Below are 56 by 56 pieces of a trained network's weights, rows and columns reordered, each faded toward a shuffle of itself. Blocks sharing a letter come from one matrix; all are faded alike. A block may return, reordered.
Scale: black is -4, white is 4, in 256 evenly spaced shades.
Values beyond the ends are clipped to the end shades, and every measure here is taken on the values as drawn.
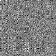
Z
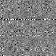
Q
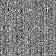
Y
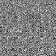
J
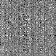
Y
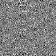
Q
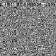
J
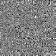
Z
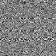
J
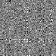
Z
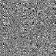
Z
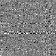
Q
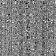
Y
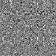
Q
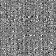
Y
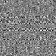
J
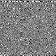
Q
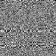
J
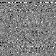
Q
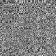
J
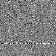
Q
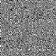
Q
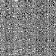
Y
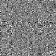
Q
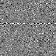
Q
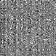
Y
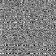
J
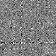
Z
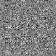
J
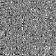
Z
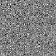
Z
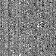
Y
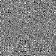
Z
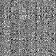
Y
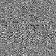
J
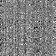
Y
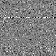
Q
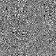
Z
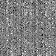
Y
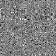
Z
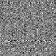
J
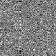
Q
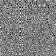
Q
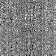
Y
